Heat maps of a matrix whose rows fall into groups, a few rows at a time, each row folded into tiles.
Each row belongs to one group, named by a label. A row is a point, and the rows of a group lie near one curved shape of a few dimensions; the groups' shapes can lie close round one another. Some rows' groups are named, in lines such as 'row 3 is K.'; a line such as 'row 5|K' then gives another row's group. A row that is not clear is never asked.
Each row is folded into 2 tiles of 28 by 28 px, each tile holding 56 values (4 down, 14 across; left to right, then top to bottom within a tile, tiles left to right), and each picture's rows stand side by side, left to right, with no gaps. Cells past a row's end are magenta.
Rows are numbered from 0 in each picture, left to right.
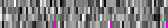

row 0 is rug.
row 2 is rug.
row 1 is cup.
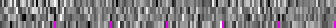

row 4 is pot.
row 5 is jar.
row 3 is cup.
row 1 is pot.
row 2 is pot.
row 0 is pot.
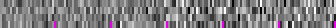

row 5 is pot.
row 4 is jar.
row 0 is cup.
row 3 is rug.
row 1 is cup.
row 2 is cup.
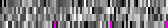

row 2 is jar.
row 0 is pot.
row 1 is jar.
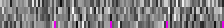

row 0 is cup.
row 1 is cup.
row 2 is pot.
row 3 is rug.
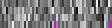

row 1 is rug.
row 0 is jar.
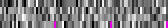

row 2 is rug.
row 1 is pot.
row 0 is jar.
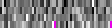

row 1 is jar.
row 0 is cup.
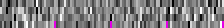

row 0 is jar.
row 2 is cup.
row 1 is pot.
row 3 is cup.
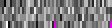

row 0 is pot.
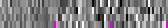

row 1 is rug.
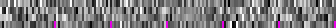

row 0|rug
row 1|rug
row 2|rug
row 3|jar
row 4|pot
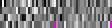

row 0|pot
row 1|cup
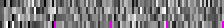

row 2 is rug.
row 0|pot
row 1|cup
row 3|cup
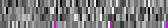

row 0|jar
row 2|jar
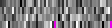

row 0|pot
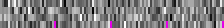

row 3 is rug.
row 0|rug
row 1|jar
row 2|jar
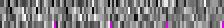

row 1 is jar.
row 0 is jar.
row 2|pot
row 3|jar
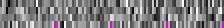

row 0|jar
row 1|cup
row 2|rug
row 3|rug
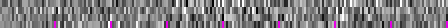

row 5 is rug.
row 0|cup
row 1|cup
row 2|pot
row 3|pot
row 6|rug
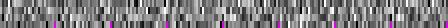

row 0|rug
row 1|rug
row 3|pot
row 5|rug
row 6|cup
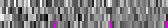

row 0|rug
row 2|pot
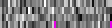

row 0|rug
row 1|pot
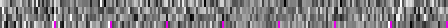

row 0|cup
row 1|cup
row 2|pot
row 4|jar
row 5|cup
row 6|cup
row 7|rug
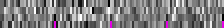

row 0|pot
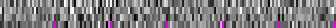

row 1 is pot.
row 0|jar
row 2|pot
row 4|pot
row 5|jar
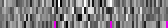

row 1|pot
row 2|cup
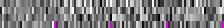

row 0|cup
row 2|rug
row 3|jar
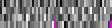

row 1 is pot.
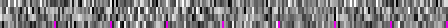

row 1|jar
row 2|pot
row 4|rug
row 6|rug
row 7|pot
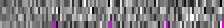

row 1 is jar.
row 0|cup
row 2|rug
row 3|jar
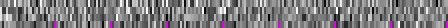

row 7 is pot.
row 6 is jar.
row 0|rug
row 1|cup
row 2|pot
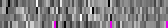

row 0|jar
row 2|cup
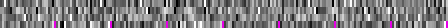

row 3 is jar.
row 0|jar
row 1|cup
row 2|jar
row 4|pot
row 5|jar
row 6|rug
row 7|cup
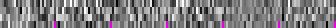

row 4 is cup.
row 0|rug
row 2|cup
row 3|rug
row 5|rug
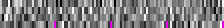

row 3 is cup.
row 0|rug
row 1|pot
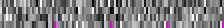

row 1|rug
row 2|cup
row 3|jar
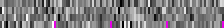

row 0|cup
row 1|jar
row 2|jar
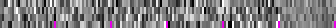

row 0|pot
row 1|rug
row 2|cup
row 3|jar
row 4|cup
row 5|cup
